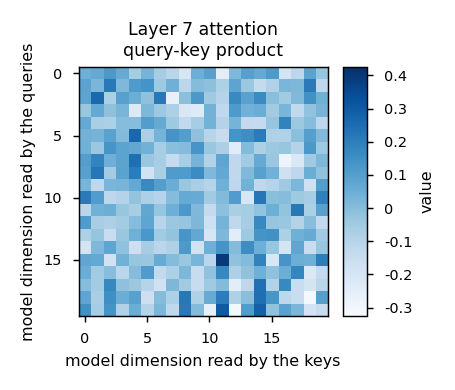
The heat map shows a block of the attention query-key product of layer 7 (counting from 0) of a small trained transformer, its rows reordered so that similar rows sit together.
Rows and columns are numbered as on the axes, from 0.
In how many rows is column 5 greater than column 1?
8
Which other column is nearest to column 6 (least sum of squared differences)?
3
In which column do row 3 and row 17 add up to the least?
9
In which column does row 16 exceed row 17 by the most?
17
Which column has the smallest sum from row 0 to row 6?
11
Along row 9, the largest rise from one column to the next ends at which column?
19
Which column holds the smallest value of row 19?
12
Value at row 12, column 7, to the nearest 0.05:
-0.05
